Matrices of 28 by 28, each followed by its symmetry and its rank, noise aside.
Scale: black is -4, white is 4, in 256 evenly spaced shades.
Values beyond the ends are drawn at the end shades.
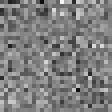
no symmetry, rank four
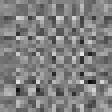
no symmetry, rank two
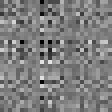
no symmetry, rank two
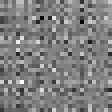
antisymmetric, rank four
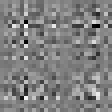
no symmetry, rank two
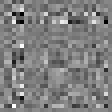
no symmetry, rank two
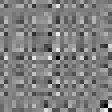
symmetric, rank two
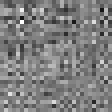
no symmetry, rank three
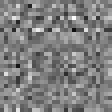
no symmetry, rank three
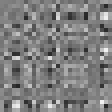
symmetric, rank two
